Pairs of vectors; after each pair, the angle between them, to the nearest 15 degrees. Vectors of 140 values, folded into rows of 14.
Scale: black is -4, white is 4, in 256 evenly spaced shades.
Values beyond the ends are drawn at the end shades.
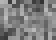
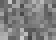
150 degrees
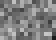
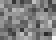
165 degrees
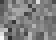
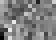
165 degrees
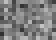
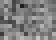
30 degrees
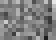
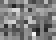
60 degrees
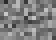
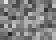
150 degrees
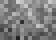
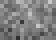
15 degrees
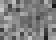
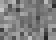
15 degrees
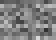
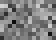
90 degrees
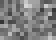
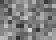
60 degrees
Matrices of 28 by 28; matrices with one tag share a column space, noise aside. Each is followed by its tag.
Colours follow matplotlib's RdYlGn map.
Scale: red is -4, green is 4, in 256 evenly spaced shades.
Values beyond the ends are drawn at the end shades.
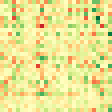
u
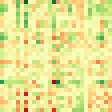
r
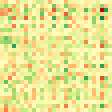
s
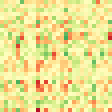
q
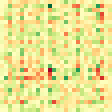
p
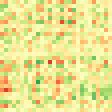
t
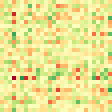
p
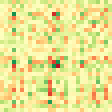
t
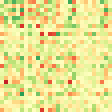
u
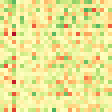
u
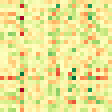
p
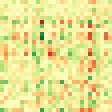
q
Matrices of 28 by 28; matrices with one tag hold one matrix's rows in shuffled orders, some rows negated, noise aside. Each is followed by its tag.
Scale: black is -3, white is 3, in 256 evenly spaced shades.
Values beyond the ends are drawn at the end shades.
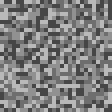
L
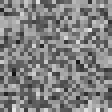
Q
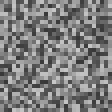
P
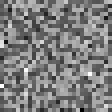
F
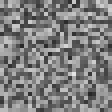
Q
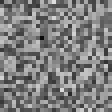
L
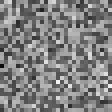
P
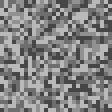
Q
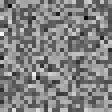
P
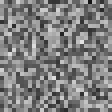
P
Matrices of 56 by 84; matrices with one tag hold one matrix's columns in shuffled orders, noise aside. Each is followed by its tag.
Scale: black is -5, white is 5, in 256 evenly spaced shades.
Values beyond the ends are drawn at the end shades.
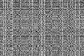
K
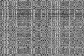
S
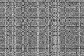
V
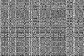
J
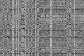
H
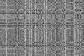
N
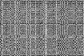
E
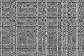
V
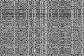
S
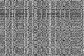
S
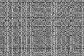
V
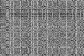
S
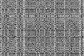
H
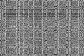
S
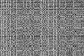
K
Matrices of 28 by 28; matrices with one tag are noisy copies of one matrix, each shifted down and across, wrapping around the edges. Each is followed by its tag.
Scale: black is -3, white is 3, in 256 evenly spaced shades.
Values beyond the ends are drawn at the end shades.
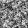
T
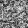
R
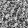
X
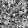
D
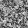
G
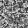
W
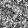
G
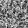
X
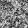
G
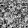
R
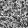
W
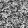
T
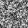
T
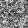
D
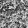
D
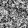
G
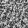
X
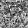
R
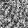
X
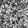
D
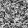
T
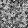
D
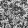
G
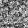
R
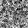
D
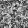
D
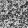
D
